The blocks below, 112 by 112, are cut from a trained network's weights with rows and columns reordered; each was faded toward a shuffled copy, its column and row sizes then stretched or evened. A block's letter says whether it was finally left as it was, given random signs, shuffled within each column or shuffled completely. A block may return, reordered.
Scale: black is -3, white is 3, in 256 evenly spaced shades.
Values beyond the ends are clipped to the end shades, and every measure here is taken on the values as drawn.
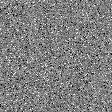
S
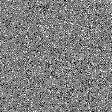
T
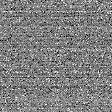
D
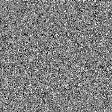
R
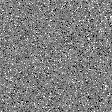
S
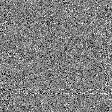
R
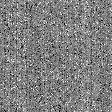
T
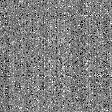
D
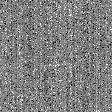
T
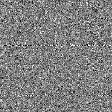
D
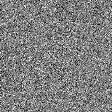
T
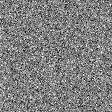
S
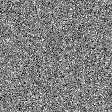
S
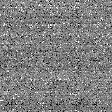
D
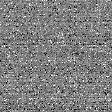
D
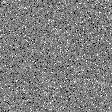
S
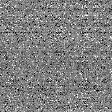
D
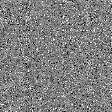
R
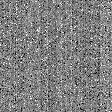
T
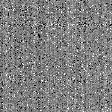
D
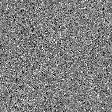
T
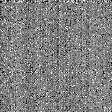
D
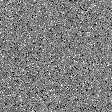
S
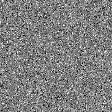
T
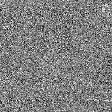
D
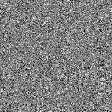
D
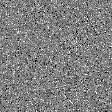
T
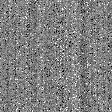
T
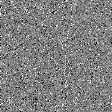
R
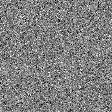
T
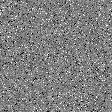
S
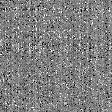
D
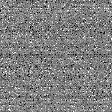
D
